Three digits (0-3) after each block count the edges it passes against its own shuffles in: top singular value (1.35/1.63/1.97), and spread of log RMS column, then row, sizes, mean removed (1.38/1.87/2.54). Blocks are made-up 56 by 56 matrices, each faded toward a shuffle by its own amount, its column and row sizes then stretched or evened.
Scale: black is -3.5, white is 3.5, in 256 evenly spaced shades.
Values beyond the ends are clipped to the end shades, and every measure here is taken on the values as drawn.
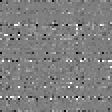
1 1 3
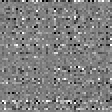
2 2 3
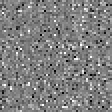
2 1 1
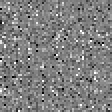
0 2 0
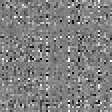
2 3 2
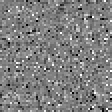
0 1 0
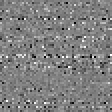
1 0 3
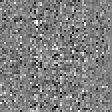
0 3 0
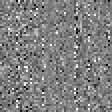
0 3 0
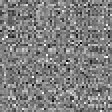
3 0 1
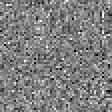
2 0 0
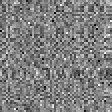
3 0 0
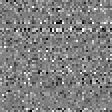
3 0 3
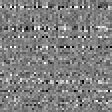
3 0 3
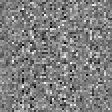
2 3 0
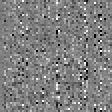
0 3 1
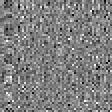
3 1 0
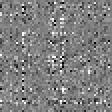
0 3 2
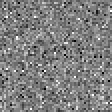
1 0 0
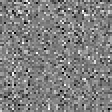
3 2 1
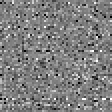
1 1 2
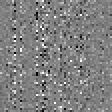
1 3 0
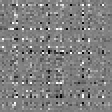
2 3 3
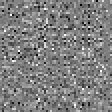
3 2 0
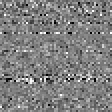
2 0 3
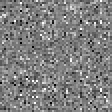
1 2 1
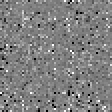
0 2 2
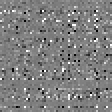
0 2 3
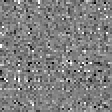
1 2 2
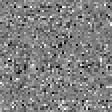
1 0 2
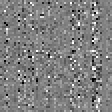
1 3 1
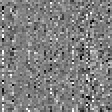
2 3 0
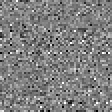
2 0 2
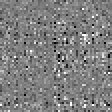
0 3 2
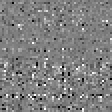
1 2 3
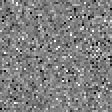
0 0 0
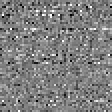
1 0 3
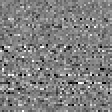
1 0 3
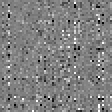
0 3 2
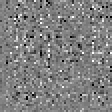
1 2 2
